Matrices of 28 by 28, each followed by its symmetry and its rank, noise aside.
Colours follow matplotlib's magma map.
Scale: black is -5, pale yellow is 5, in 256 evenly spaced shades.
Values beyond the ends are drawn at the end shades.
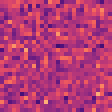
antisymmetric, rank six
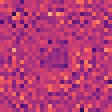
symmetric, rank six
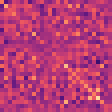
symmetric, rank six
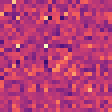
symmetric, rank six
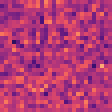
no symmetry, rank six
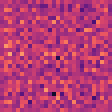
no symmetry, rank five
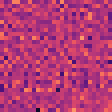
no symmetry, rank six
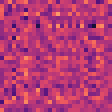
no symmetry, rank four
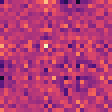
symmetric, rank four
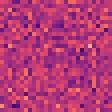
no symmetry, rank six
